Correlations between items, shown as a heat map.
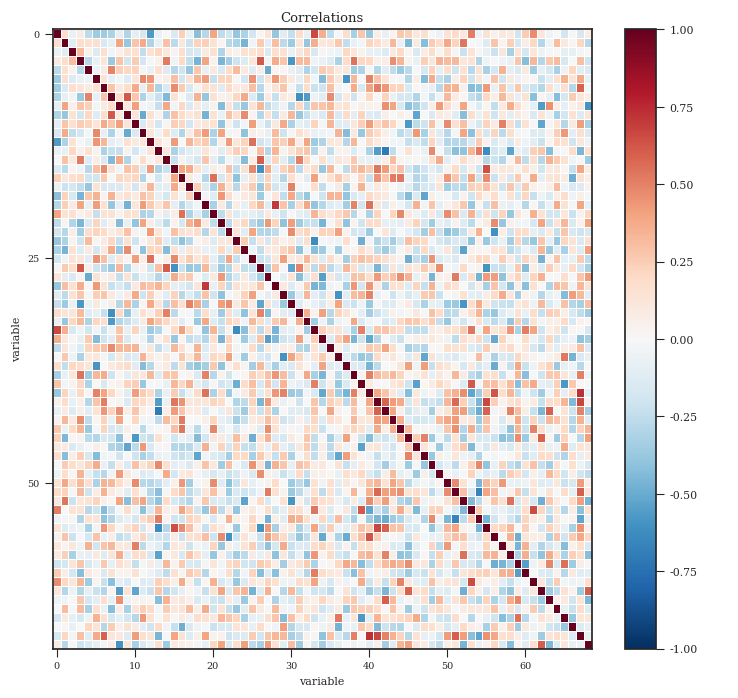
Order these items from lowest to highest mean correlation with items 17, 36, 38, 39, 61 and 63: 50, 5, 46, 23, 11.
23, 46, 50, 11, 5
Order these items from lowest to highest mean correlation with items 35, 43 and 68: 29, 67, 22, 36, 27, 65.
29, 22, 36, 65, 67, 27
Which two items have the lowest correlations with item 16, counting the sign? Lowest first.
66, 23
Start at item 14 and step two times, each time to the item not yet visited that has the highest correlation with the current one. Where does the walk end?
3
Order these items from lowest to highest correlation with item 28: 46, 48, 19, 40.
46, 48, 40, 19
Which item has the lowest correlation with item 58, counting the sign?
13
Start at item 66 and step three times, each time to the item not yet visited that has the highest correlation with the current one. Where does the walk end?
67
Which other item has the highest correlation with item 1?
52
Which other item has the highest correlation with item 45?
62
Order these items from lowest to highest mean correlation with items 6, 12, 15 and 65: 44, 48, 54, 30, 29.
54, 48, 29, 44, 30
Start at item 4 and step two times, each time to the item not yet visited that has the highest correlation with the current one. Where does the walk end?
9
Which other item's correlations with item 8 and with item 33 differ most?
0
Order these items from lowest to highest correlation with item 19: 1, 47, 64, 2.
47, 2, 1, 64
